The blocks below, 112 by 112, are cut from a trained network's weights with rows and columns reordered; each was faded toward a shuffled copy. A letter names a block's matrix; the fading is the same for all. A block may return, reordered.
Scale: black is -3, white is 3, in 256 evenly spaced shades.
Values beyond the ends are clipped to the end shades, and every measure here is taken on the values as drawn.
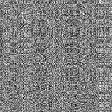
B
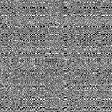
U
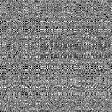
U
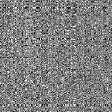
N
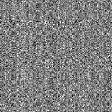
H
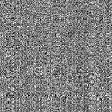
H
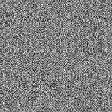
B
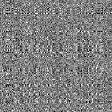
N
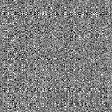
N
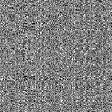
H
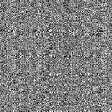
H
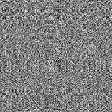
B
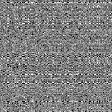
U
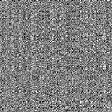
H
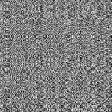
B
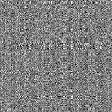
H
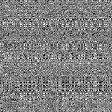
U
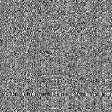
N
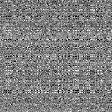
U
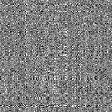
N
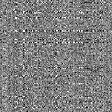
N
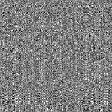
H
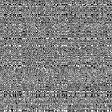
U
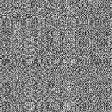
B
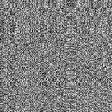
B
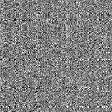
H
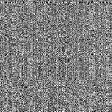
H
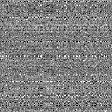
U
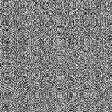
B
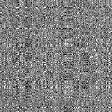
N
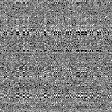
U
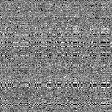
U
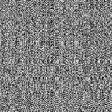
B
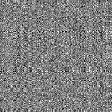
H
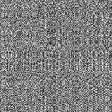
B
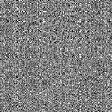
H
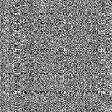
N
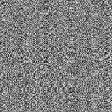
B
